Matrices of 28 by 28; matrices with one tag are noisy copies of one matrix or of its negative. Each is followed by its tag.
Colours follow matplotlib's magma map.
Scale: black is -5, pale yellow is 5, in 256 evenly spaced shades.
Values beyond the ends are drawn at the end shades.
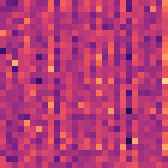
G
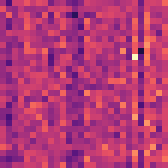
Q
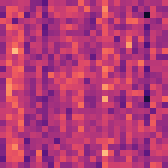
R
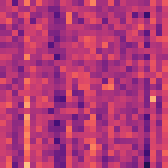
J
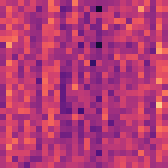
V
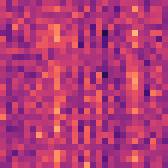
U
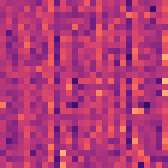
G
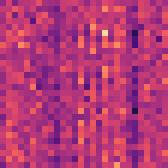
U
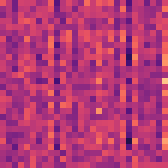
G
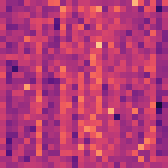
V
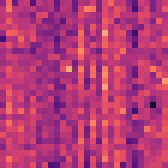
U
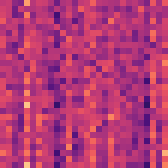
J
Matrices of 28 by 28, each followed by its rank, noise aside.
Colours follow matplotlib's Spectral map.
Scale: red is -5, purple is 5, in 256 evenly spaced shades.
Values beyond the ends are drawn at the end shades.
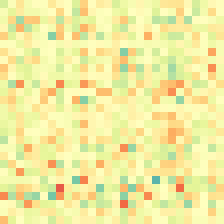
four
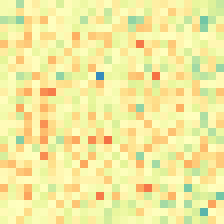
eight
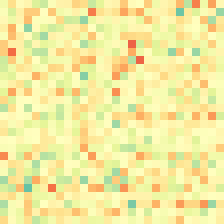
eight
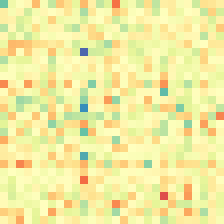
six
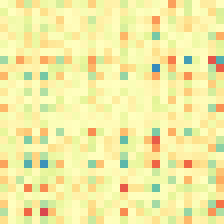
three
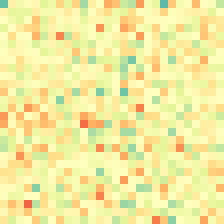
eight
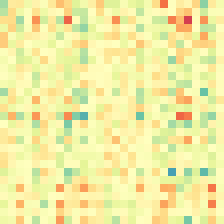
three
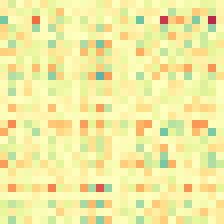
three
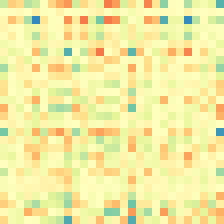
three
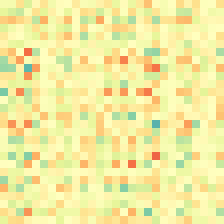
three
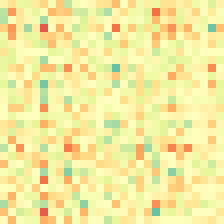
four
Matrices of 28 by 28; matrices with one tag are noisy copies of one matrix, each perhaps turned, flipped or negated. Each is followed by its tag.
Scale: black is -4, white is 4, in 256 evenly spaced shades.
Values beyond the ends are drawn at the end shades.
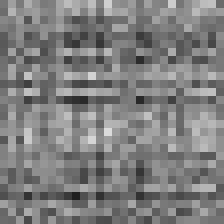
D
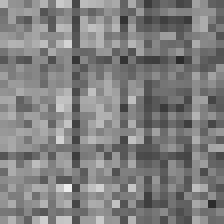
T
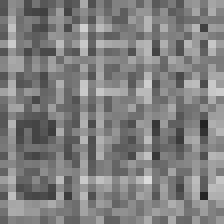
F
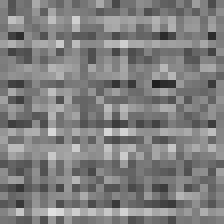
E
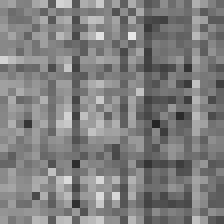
T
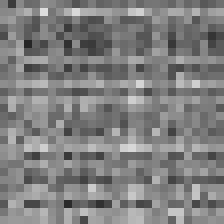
F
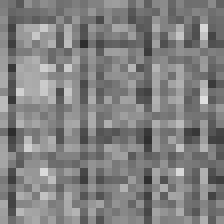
F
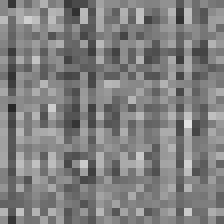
E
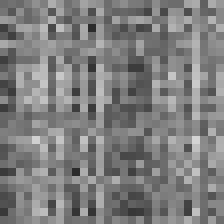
D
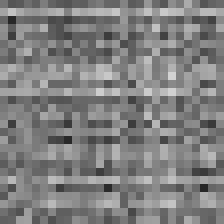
E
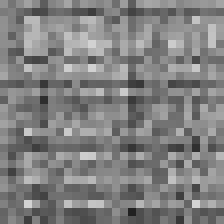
F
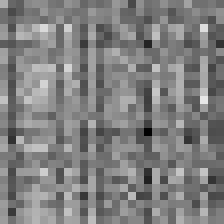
F
